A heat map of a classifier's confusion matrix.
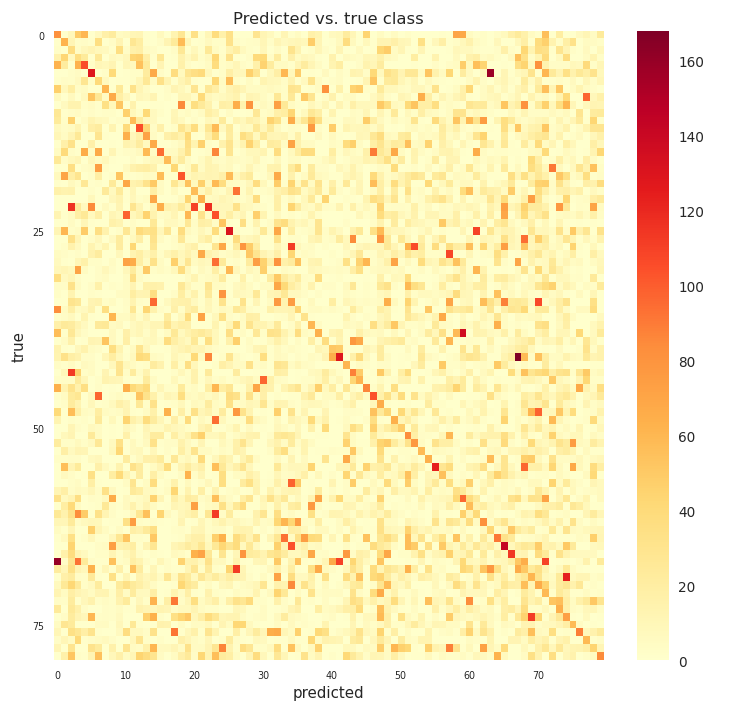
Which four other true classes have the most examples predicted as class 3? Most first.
67, 61, 30, 4
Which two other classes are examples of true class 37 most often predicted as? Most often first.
64, 49
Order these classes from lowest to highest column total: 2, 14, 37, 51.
37, 51, 14, 2
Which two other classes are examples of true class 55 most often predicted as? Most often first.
68, 75
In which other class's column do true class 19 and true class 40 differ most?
10
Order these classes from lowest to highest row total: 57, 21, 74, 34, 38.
57, 21, 38, 74, 34
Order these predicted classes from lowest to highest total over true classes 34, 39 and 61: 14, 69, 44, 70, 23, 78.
69, 78, 44, 14, 23, 70
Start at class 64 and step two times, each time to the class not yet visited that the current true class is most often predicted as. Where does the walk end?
24
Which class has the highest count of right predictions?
65
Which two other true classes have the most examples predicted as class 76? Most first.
45, 38
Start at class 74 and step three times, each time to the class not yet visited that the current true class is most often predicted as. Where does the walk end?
51
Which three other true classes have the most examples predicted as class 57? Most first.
28, 78, 34
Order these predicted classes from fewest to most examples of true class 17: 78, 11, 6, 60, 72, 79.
79, 11, 60, 78, 6, 72
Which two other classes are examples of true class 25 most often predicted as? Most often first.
61, 32
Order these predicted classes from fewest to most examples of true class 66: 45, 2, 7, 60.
7, 45, 60, 2
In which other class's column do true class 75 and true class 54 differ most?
42
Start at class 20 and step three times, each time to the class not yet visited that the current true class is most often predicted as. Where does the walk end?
63
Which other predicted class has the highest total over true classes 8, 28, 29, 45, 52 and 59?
23
